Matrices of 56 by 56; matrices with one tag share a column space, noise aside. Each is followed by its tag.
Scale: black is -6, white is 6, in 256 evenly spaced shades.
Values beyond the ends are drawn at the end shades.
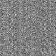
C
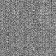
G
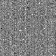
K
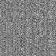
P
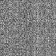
P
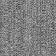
G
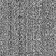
K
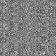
C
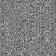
C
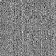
K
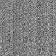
C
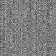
G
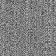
G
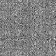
K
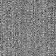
G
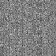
P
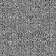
K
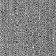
G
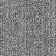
P
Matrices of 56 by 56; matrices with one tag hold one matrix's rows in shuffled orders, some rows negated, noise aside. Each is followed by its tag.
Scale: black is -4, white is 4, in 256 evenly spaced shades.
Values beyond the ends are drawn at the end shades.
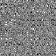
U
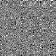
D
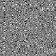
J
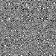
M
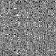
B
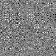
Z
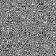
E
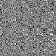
D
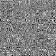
E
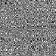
U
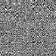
U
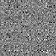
M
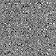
M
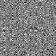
J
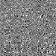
M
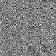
D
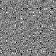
D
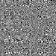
M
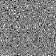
B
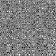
E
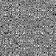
Z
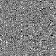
D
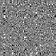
J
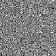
D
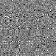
Z
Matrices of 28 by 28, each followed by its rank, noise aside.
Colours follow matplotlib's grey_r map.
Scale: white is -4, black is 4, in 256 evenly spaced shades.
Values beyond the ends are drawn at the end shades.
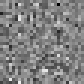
six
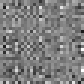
four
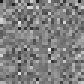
six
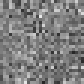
six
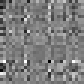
three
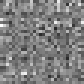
six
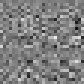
four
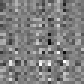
three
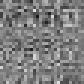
four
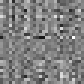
four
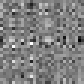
three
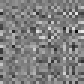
four
